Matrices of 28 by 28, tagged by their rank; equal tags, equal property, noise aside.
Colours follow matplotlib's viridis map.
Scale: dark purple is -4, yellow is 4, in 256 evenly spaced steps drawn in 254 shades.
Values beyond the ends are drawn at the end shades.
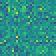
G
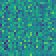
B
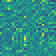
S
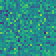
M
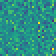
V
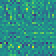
G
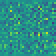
S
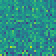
B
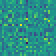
S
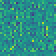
G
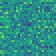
M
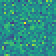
M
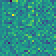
V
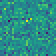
G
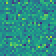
V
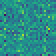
B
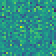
V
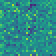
V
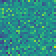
G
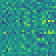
B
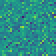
G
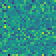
V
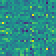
S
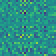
S
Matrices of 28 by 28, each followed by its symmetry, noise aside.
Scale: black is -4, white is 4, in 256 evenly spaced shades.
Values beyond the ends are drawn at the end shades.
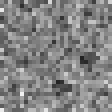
symmetric.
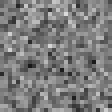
no symmetry.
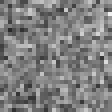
antisymmetric.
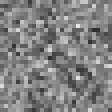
symmetric.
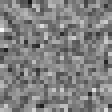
antisymmetric.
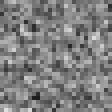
antisymmetric.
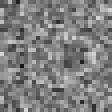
mirrored top to bottom.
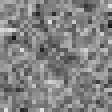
symmetric.
